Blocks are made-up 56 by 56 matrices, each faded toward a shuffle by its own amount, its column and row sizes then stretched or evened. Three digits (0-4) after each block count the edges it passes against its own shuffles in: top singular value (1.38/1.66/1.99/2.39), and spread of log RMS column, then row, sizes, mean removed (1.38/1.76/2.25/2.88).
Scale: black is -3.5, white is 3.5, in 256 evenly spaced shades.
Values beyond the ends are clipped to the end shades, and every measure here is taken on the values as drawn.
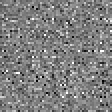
0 1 3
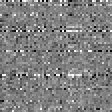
3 0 4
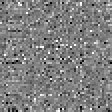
2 0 2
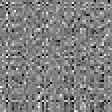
4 3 1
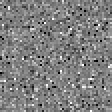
1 0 1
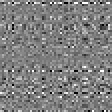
4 3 4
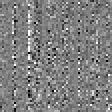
3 4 1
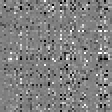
3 4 2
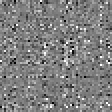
1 3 3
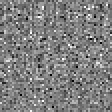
2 0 1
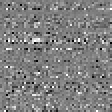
2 2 4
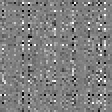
3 4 3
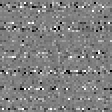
0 0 4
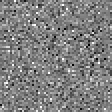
1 0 0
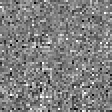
0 2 2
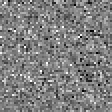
1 0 2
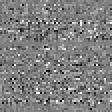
0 1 4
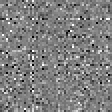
3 2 2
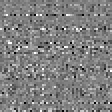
0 0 4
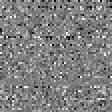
1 0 3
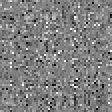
2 2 0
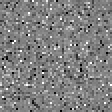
1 0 0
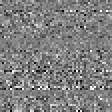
2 0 4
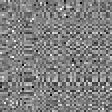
4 0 2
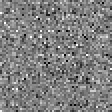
1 0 2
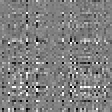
4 4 4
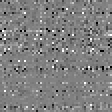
1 2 4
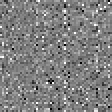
2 2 0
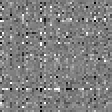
2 3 3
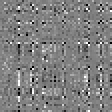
4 4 2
